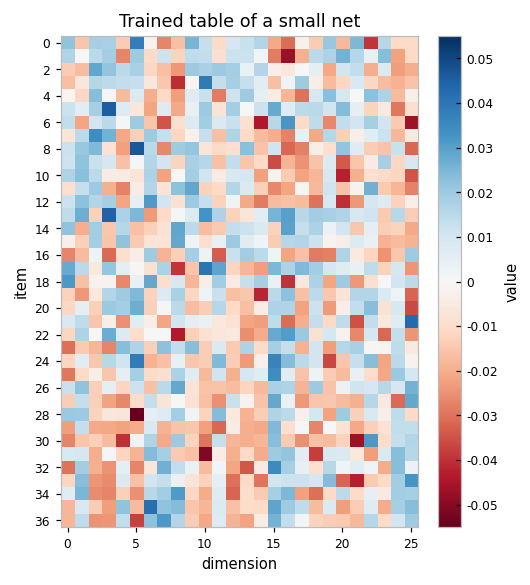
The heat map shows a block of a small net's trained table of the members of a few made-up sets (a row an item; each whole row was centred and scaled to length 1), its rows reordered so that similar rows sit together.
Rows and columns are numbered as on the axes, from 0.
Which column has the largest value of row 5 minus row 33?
3
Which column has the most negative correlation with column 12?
24
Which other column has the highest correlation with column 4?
16
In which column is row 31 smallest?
10
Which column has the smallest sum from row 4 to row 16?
25
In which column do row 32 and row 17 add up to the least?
13
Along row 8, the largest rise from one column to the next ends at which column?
5
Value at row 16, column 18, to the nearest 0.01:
-0.03
